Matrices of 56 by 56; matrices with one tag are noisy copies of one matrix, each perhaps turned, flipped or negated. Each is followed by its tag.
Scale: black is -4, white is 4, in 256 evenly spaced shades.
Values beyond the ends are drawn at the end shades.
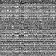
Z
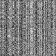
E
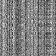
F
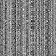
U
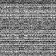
Z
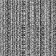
U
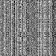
Z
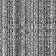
F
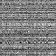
E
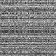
E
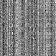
F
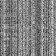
F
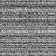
E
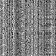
F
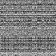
Z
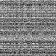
F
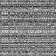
E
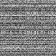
U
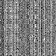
Z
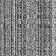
Z
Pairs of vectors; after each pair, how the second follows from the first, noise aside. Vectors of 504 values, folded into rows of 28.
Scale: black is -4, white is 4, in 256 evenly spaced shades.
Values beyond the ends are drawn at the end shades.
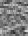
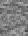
negated, shrunk.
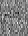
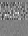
negated, partly zeroed.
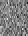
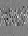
negated, partly zeroed.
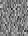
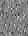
negated, partly zeroed.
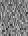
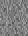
wrapped around, shrunk.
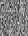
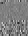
negated, partly zeroed.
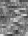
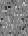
wrapped around, negated, partly zeroed.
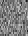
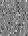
negated, partly zeroed.
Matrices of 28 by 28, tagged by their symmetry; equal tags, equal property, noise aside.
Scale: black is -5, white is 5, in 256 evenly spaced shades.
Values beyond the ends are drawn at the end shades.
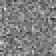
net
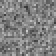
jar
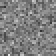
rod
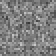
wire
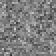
rod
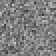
net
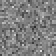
rod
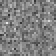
jar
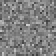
wire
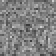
wire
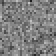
jar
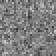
jar
